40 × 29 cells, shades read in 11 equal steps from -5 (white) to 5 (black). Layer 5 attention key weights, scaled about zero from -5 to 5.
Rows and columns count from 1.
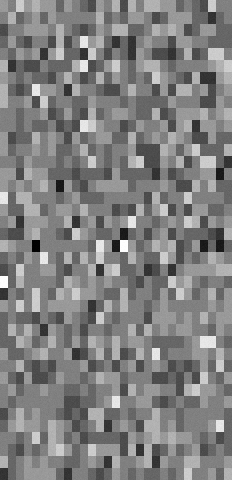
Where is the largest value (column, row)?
5, 21
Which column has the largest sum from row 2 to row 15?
3
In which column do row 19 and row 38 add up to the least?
17
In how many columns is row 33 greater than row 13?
11
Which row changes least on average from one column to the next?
34
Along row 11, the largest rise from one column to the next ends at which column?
25
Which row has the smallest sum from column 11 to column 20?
6
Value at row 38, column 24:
0
